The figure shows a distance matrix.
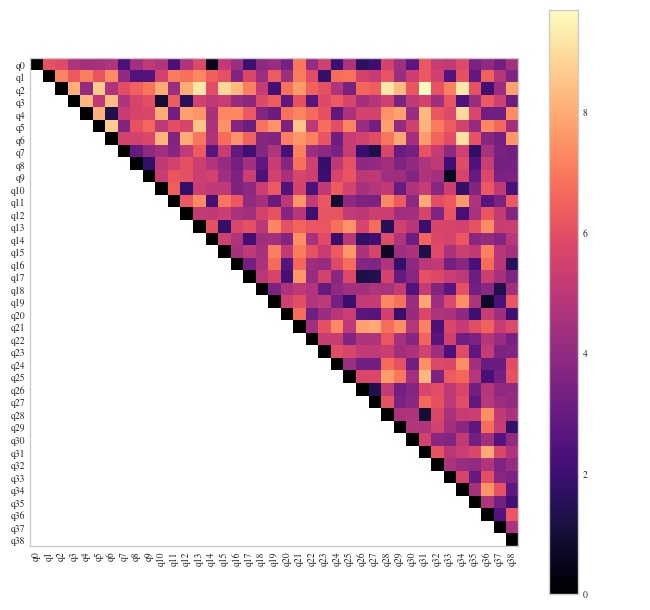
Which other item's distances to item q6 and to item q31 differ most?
q4
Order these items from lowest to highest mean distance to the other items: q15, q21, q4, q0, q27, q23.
q0, q27, q23, q15, q4, q21
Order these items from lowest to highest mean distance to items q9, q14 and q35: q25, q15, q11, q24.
q24, q11, q15, q25
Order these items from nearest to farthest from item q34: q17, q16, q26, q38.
q38, q16, q17, q26
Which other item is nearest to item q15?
q28
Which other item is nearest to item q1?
q23
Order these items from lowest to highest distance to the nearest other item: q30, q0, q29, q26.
q0, q26, q29, q30
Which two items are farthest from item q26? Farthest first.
q21, q2
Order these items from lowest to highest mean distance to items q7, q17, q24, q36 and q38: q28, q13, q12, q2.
q12, q2, q28, q13
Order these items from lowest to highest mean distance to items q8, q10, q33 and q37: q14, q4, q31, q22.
q22, q14, q31, q4
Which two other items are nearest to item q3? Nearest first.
q10, q12
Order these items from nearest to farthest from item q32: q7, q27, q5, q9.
q9, q7, q27, q5
